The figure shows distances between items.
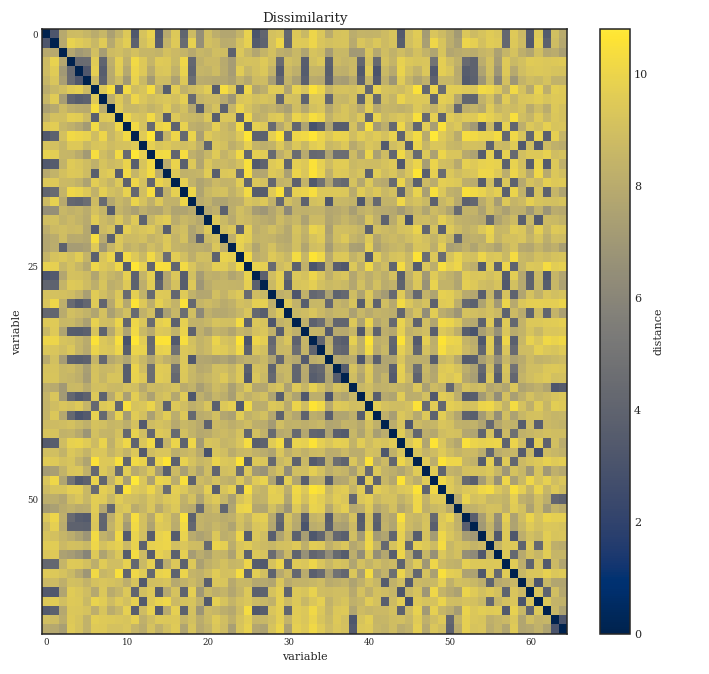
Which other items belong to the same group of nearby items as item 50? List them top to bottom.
38, 63, 64
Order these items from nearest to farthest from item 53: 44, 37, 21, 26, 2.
37, 2, 21, 26, 44
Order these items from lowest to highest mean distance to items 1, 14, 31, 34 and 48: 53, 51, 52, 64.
53, 52, 51, 64
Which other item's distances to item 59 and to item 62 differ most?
61
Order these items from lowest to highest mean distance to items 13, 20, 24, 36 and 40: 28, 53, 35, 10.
28, 10, 35, 53
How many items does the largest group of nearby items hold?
15
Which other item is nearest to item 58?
54
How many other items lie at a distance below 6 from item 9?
7
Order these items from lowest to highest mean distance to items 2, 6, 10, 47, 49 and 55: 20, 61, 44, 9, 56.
9, 56, 20, 61, 44
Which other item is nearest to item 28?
31
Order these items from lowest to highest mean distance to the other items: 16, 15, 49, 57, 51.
16, 57, 51, 15, 49
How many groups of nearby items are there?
8
